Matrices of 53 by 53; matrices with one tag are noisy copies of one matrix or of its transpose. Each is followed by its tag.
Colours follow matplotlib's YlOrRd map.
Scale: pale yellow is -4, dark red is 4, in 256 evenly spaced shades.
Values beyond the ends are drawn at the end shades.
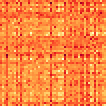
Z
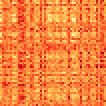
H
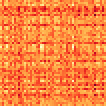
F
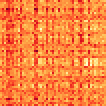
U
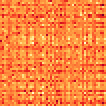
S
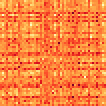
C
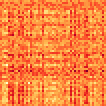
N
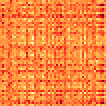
S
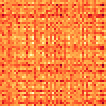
S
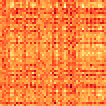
N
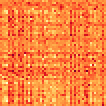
N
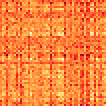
Z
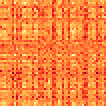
C
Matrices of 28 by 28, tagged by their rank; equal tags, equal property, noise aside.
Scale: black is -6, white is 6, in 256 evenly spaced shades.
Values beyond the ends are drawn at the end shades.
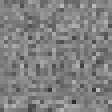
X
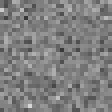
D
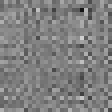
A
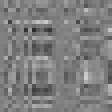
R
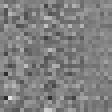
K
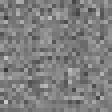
D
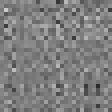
K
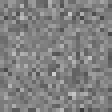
D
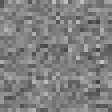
X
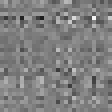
A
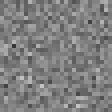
D
